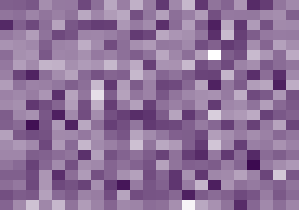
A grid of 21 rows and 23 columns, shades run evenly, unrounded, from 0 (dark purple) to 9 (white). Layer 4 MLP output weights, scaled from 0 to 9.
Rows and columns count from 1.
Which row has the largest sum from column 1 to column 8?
7
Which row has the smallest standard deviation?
2
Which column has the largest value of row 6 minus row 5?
17
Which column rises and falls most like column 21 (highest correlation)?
16
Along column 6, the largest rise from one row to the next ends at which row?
14
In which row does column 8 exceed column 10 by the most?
19
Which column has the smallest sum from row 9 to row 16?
9
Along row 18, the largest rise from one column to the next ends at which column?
22
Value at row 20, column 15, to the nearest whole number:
1
